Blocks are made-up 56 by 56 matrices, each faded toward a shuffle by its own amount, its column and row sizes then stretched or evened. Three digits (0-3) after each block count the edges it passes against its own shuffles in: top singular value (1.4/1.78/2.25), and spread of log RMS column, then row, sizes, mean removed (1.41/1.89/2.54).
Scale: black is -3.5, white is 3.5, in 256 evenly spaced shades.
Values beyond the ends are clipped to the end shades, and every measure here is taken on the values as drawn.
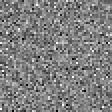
0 0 0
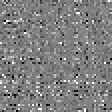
1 2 3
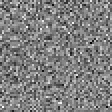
2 0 0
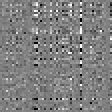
3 3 3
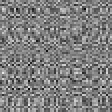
3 2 3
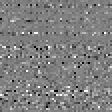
0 0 3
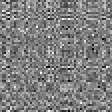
3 2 2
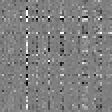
3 3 2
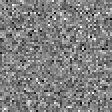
1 0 1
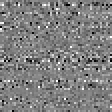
2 0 3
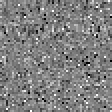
1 1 0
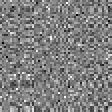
3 1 0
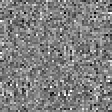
1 1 1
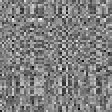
3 2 1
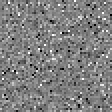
0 0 0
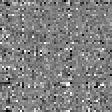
1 2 3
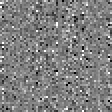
0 3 0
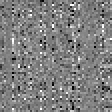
2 3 1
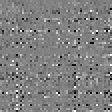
1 2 3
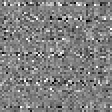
2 0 3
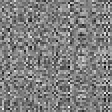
3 3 0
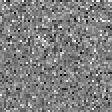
1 0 1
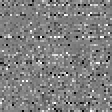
1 0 3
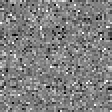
1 0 1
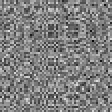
3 1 0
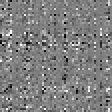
0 3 3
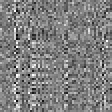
3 3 1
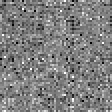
2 1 1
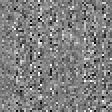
1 3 0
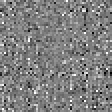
1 2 2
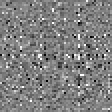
2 1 2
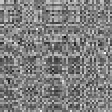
3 0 1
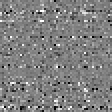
1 1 3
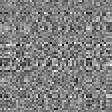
3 0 3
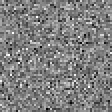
1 0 0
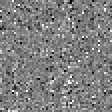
0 2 0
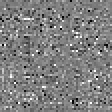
1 1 2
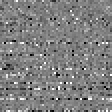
2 0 3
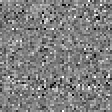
0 1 2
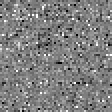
0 0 2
